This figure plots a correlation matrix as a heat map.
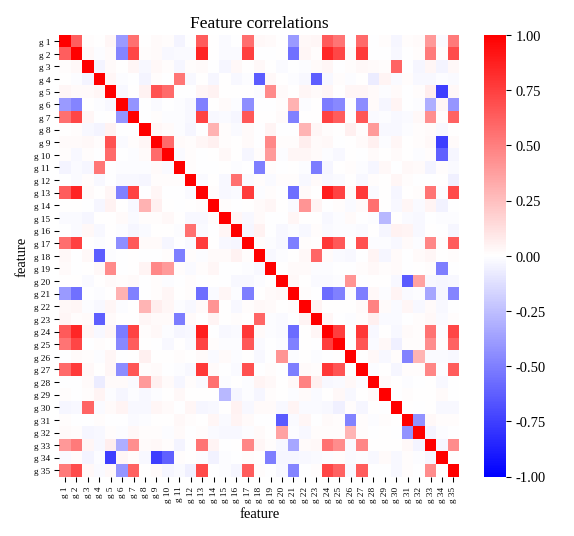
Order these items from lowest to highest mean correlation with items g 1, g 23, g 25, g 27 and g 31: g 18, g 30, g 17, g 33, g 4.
g 4, g 30, g 18, g 33, g 17
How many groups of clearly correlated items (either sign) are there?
8
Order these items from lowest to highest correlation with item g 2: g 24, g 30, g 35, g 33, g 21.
g 21, g 30, g 33, g 35, g 24
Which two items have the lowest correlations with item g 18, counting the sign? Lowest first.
g 4, g 11
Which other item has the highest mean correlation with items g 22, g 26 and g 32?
g 20
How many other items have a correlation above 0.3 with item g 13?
9
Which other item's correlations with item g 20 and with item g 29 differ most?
g 31
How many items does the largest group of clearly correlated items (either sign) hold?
12
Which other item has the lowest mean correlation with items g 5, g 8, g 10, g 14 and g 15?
g 34
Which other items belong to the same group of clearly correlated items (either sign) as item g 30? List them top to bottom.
g 3
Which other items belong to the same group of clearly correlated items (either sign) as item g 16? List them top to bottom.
g 12
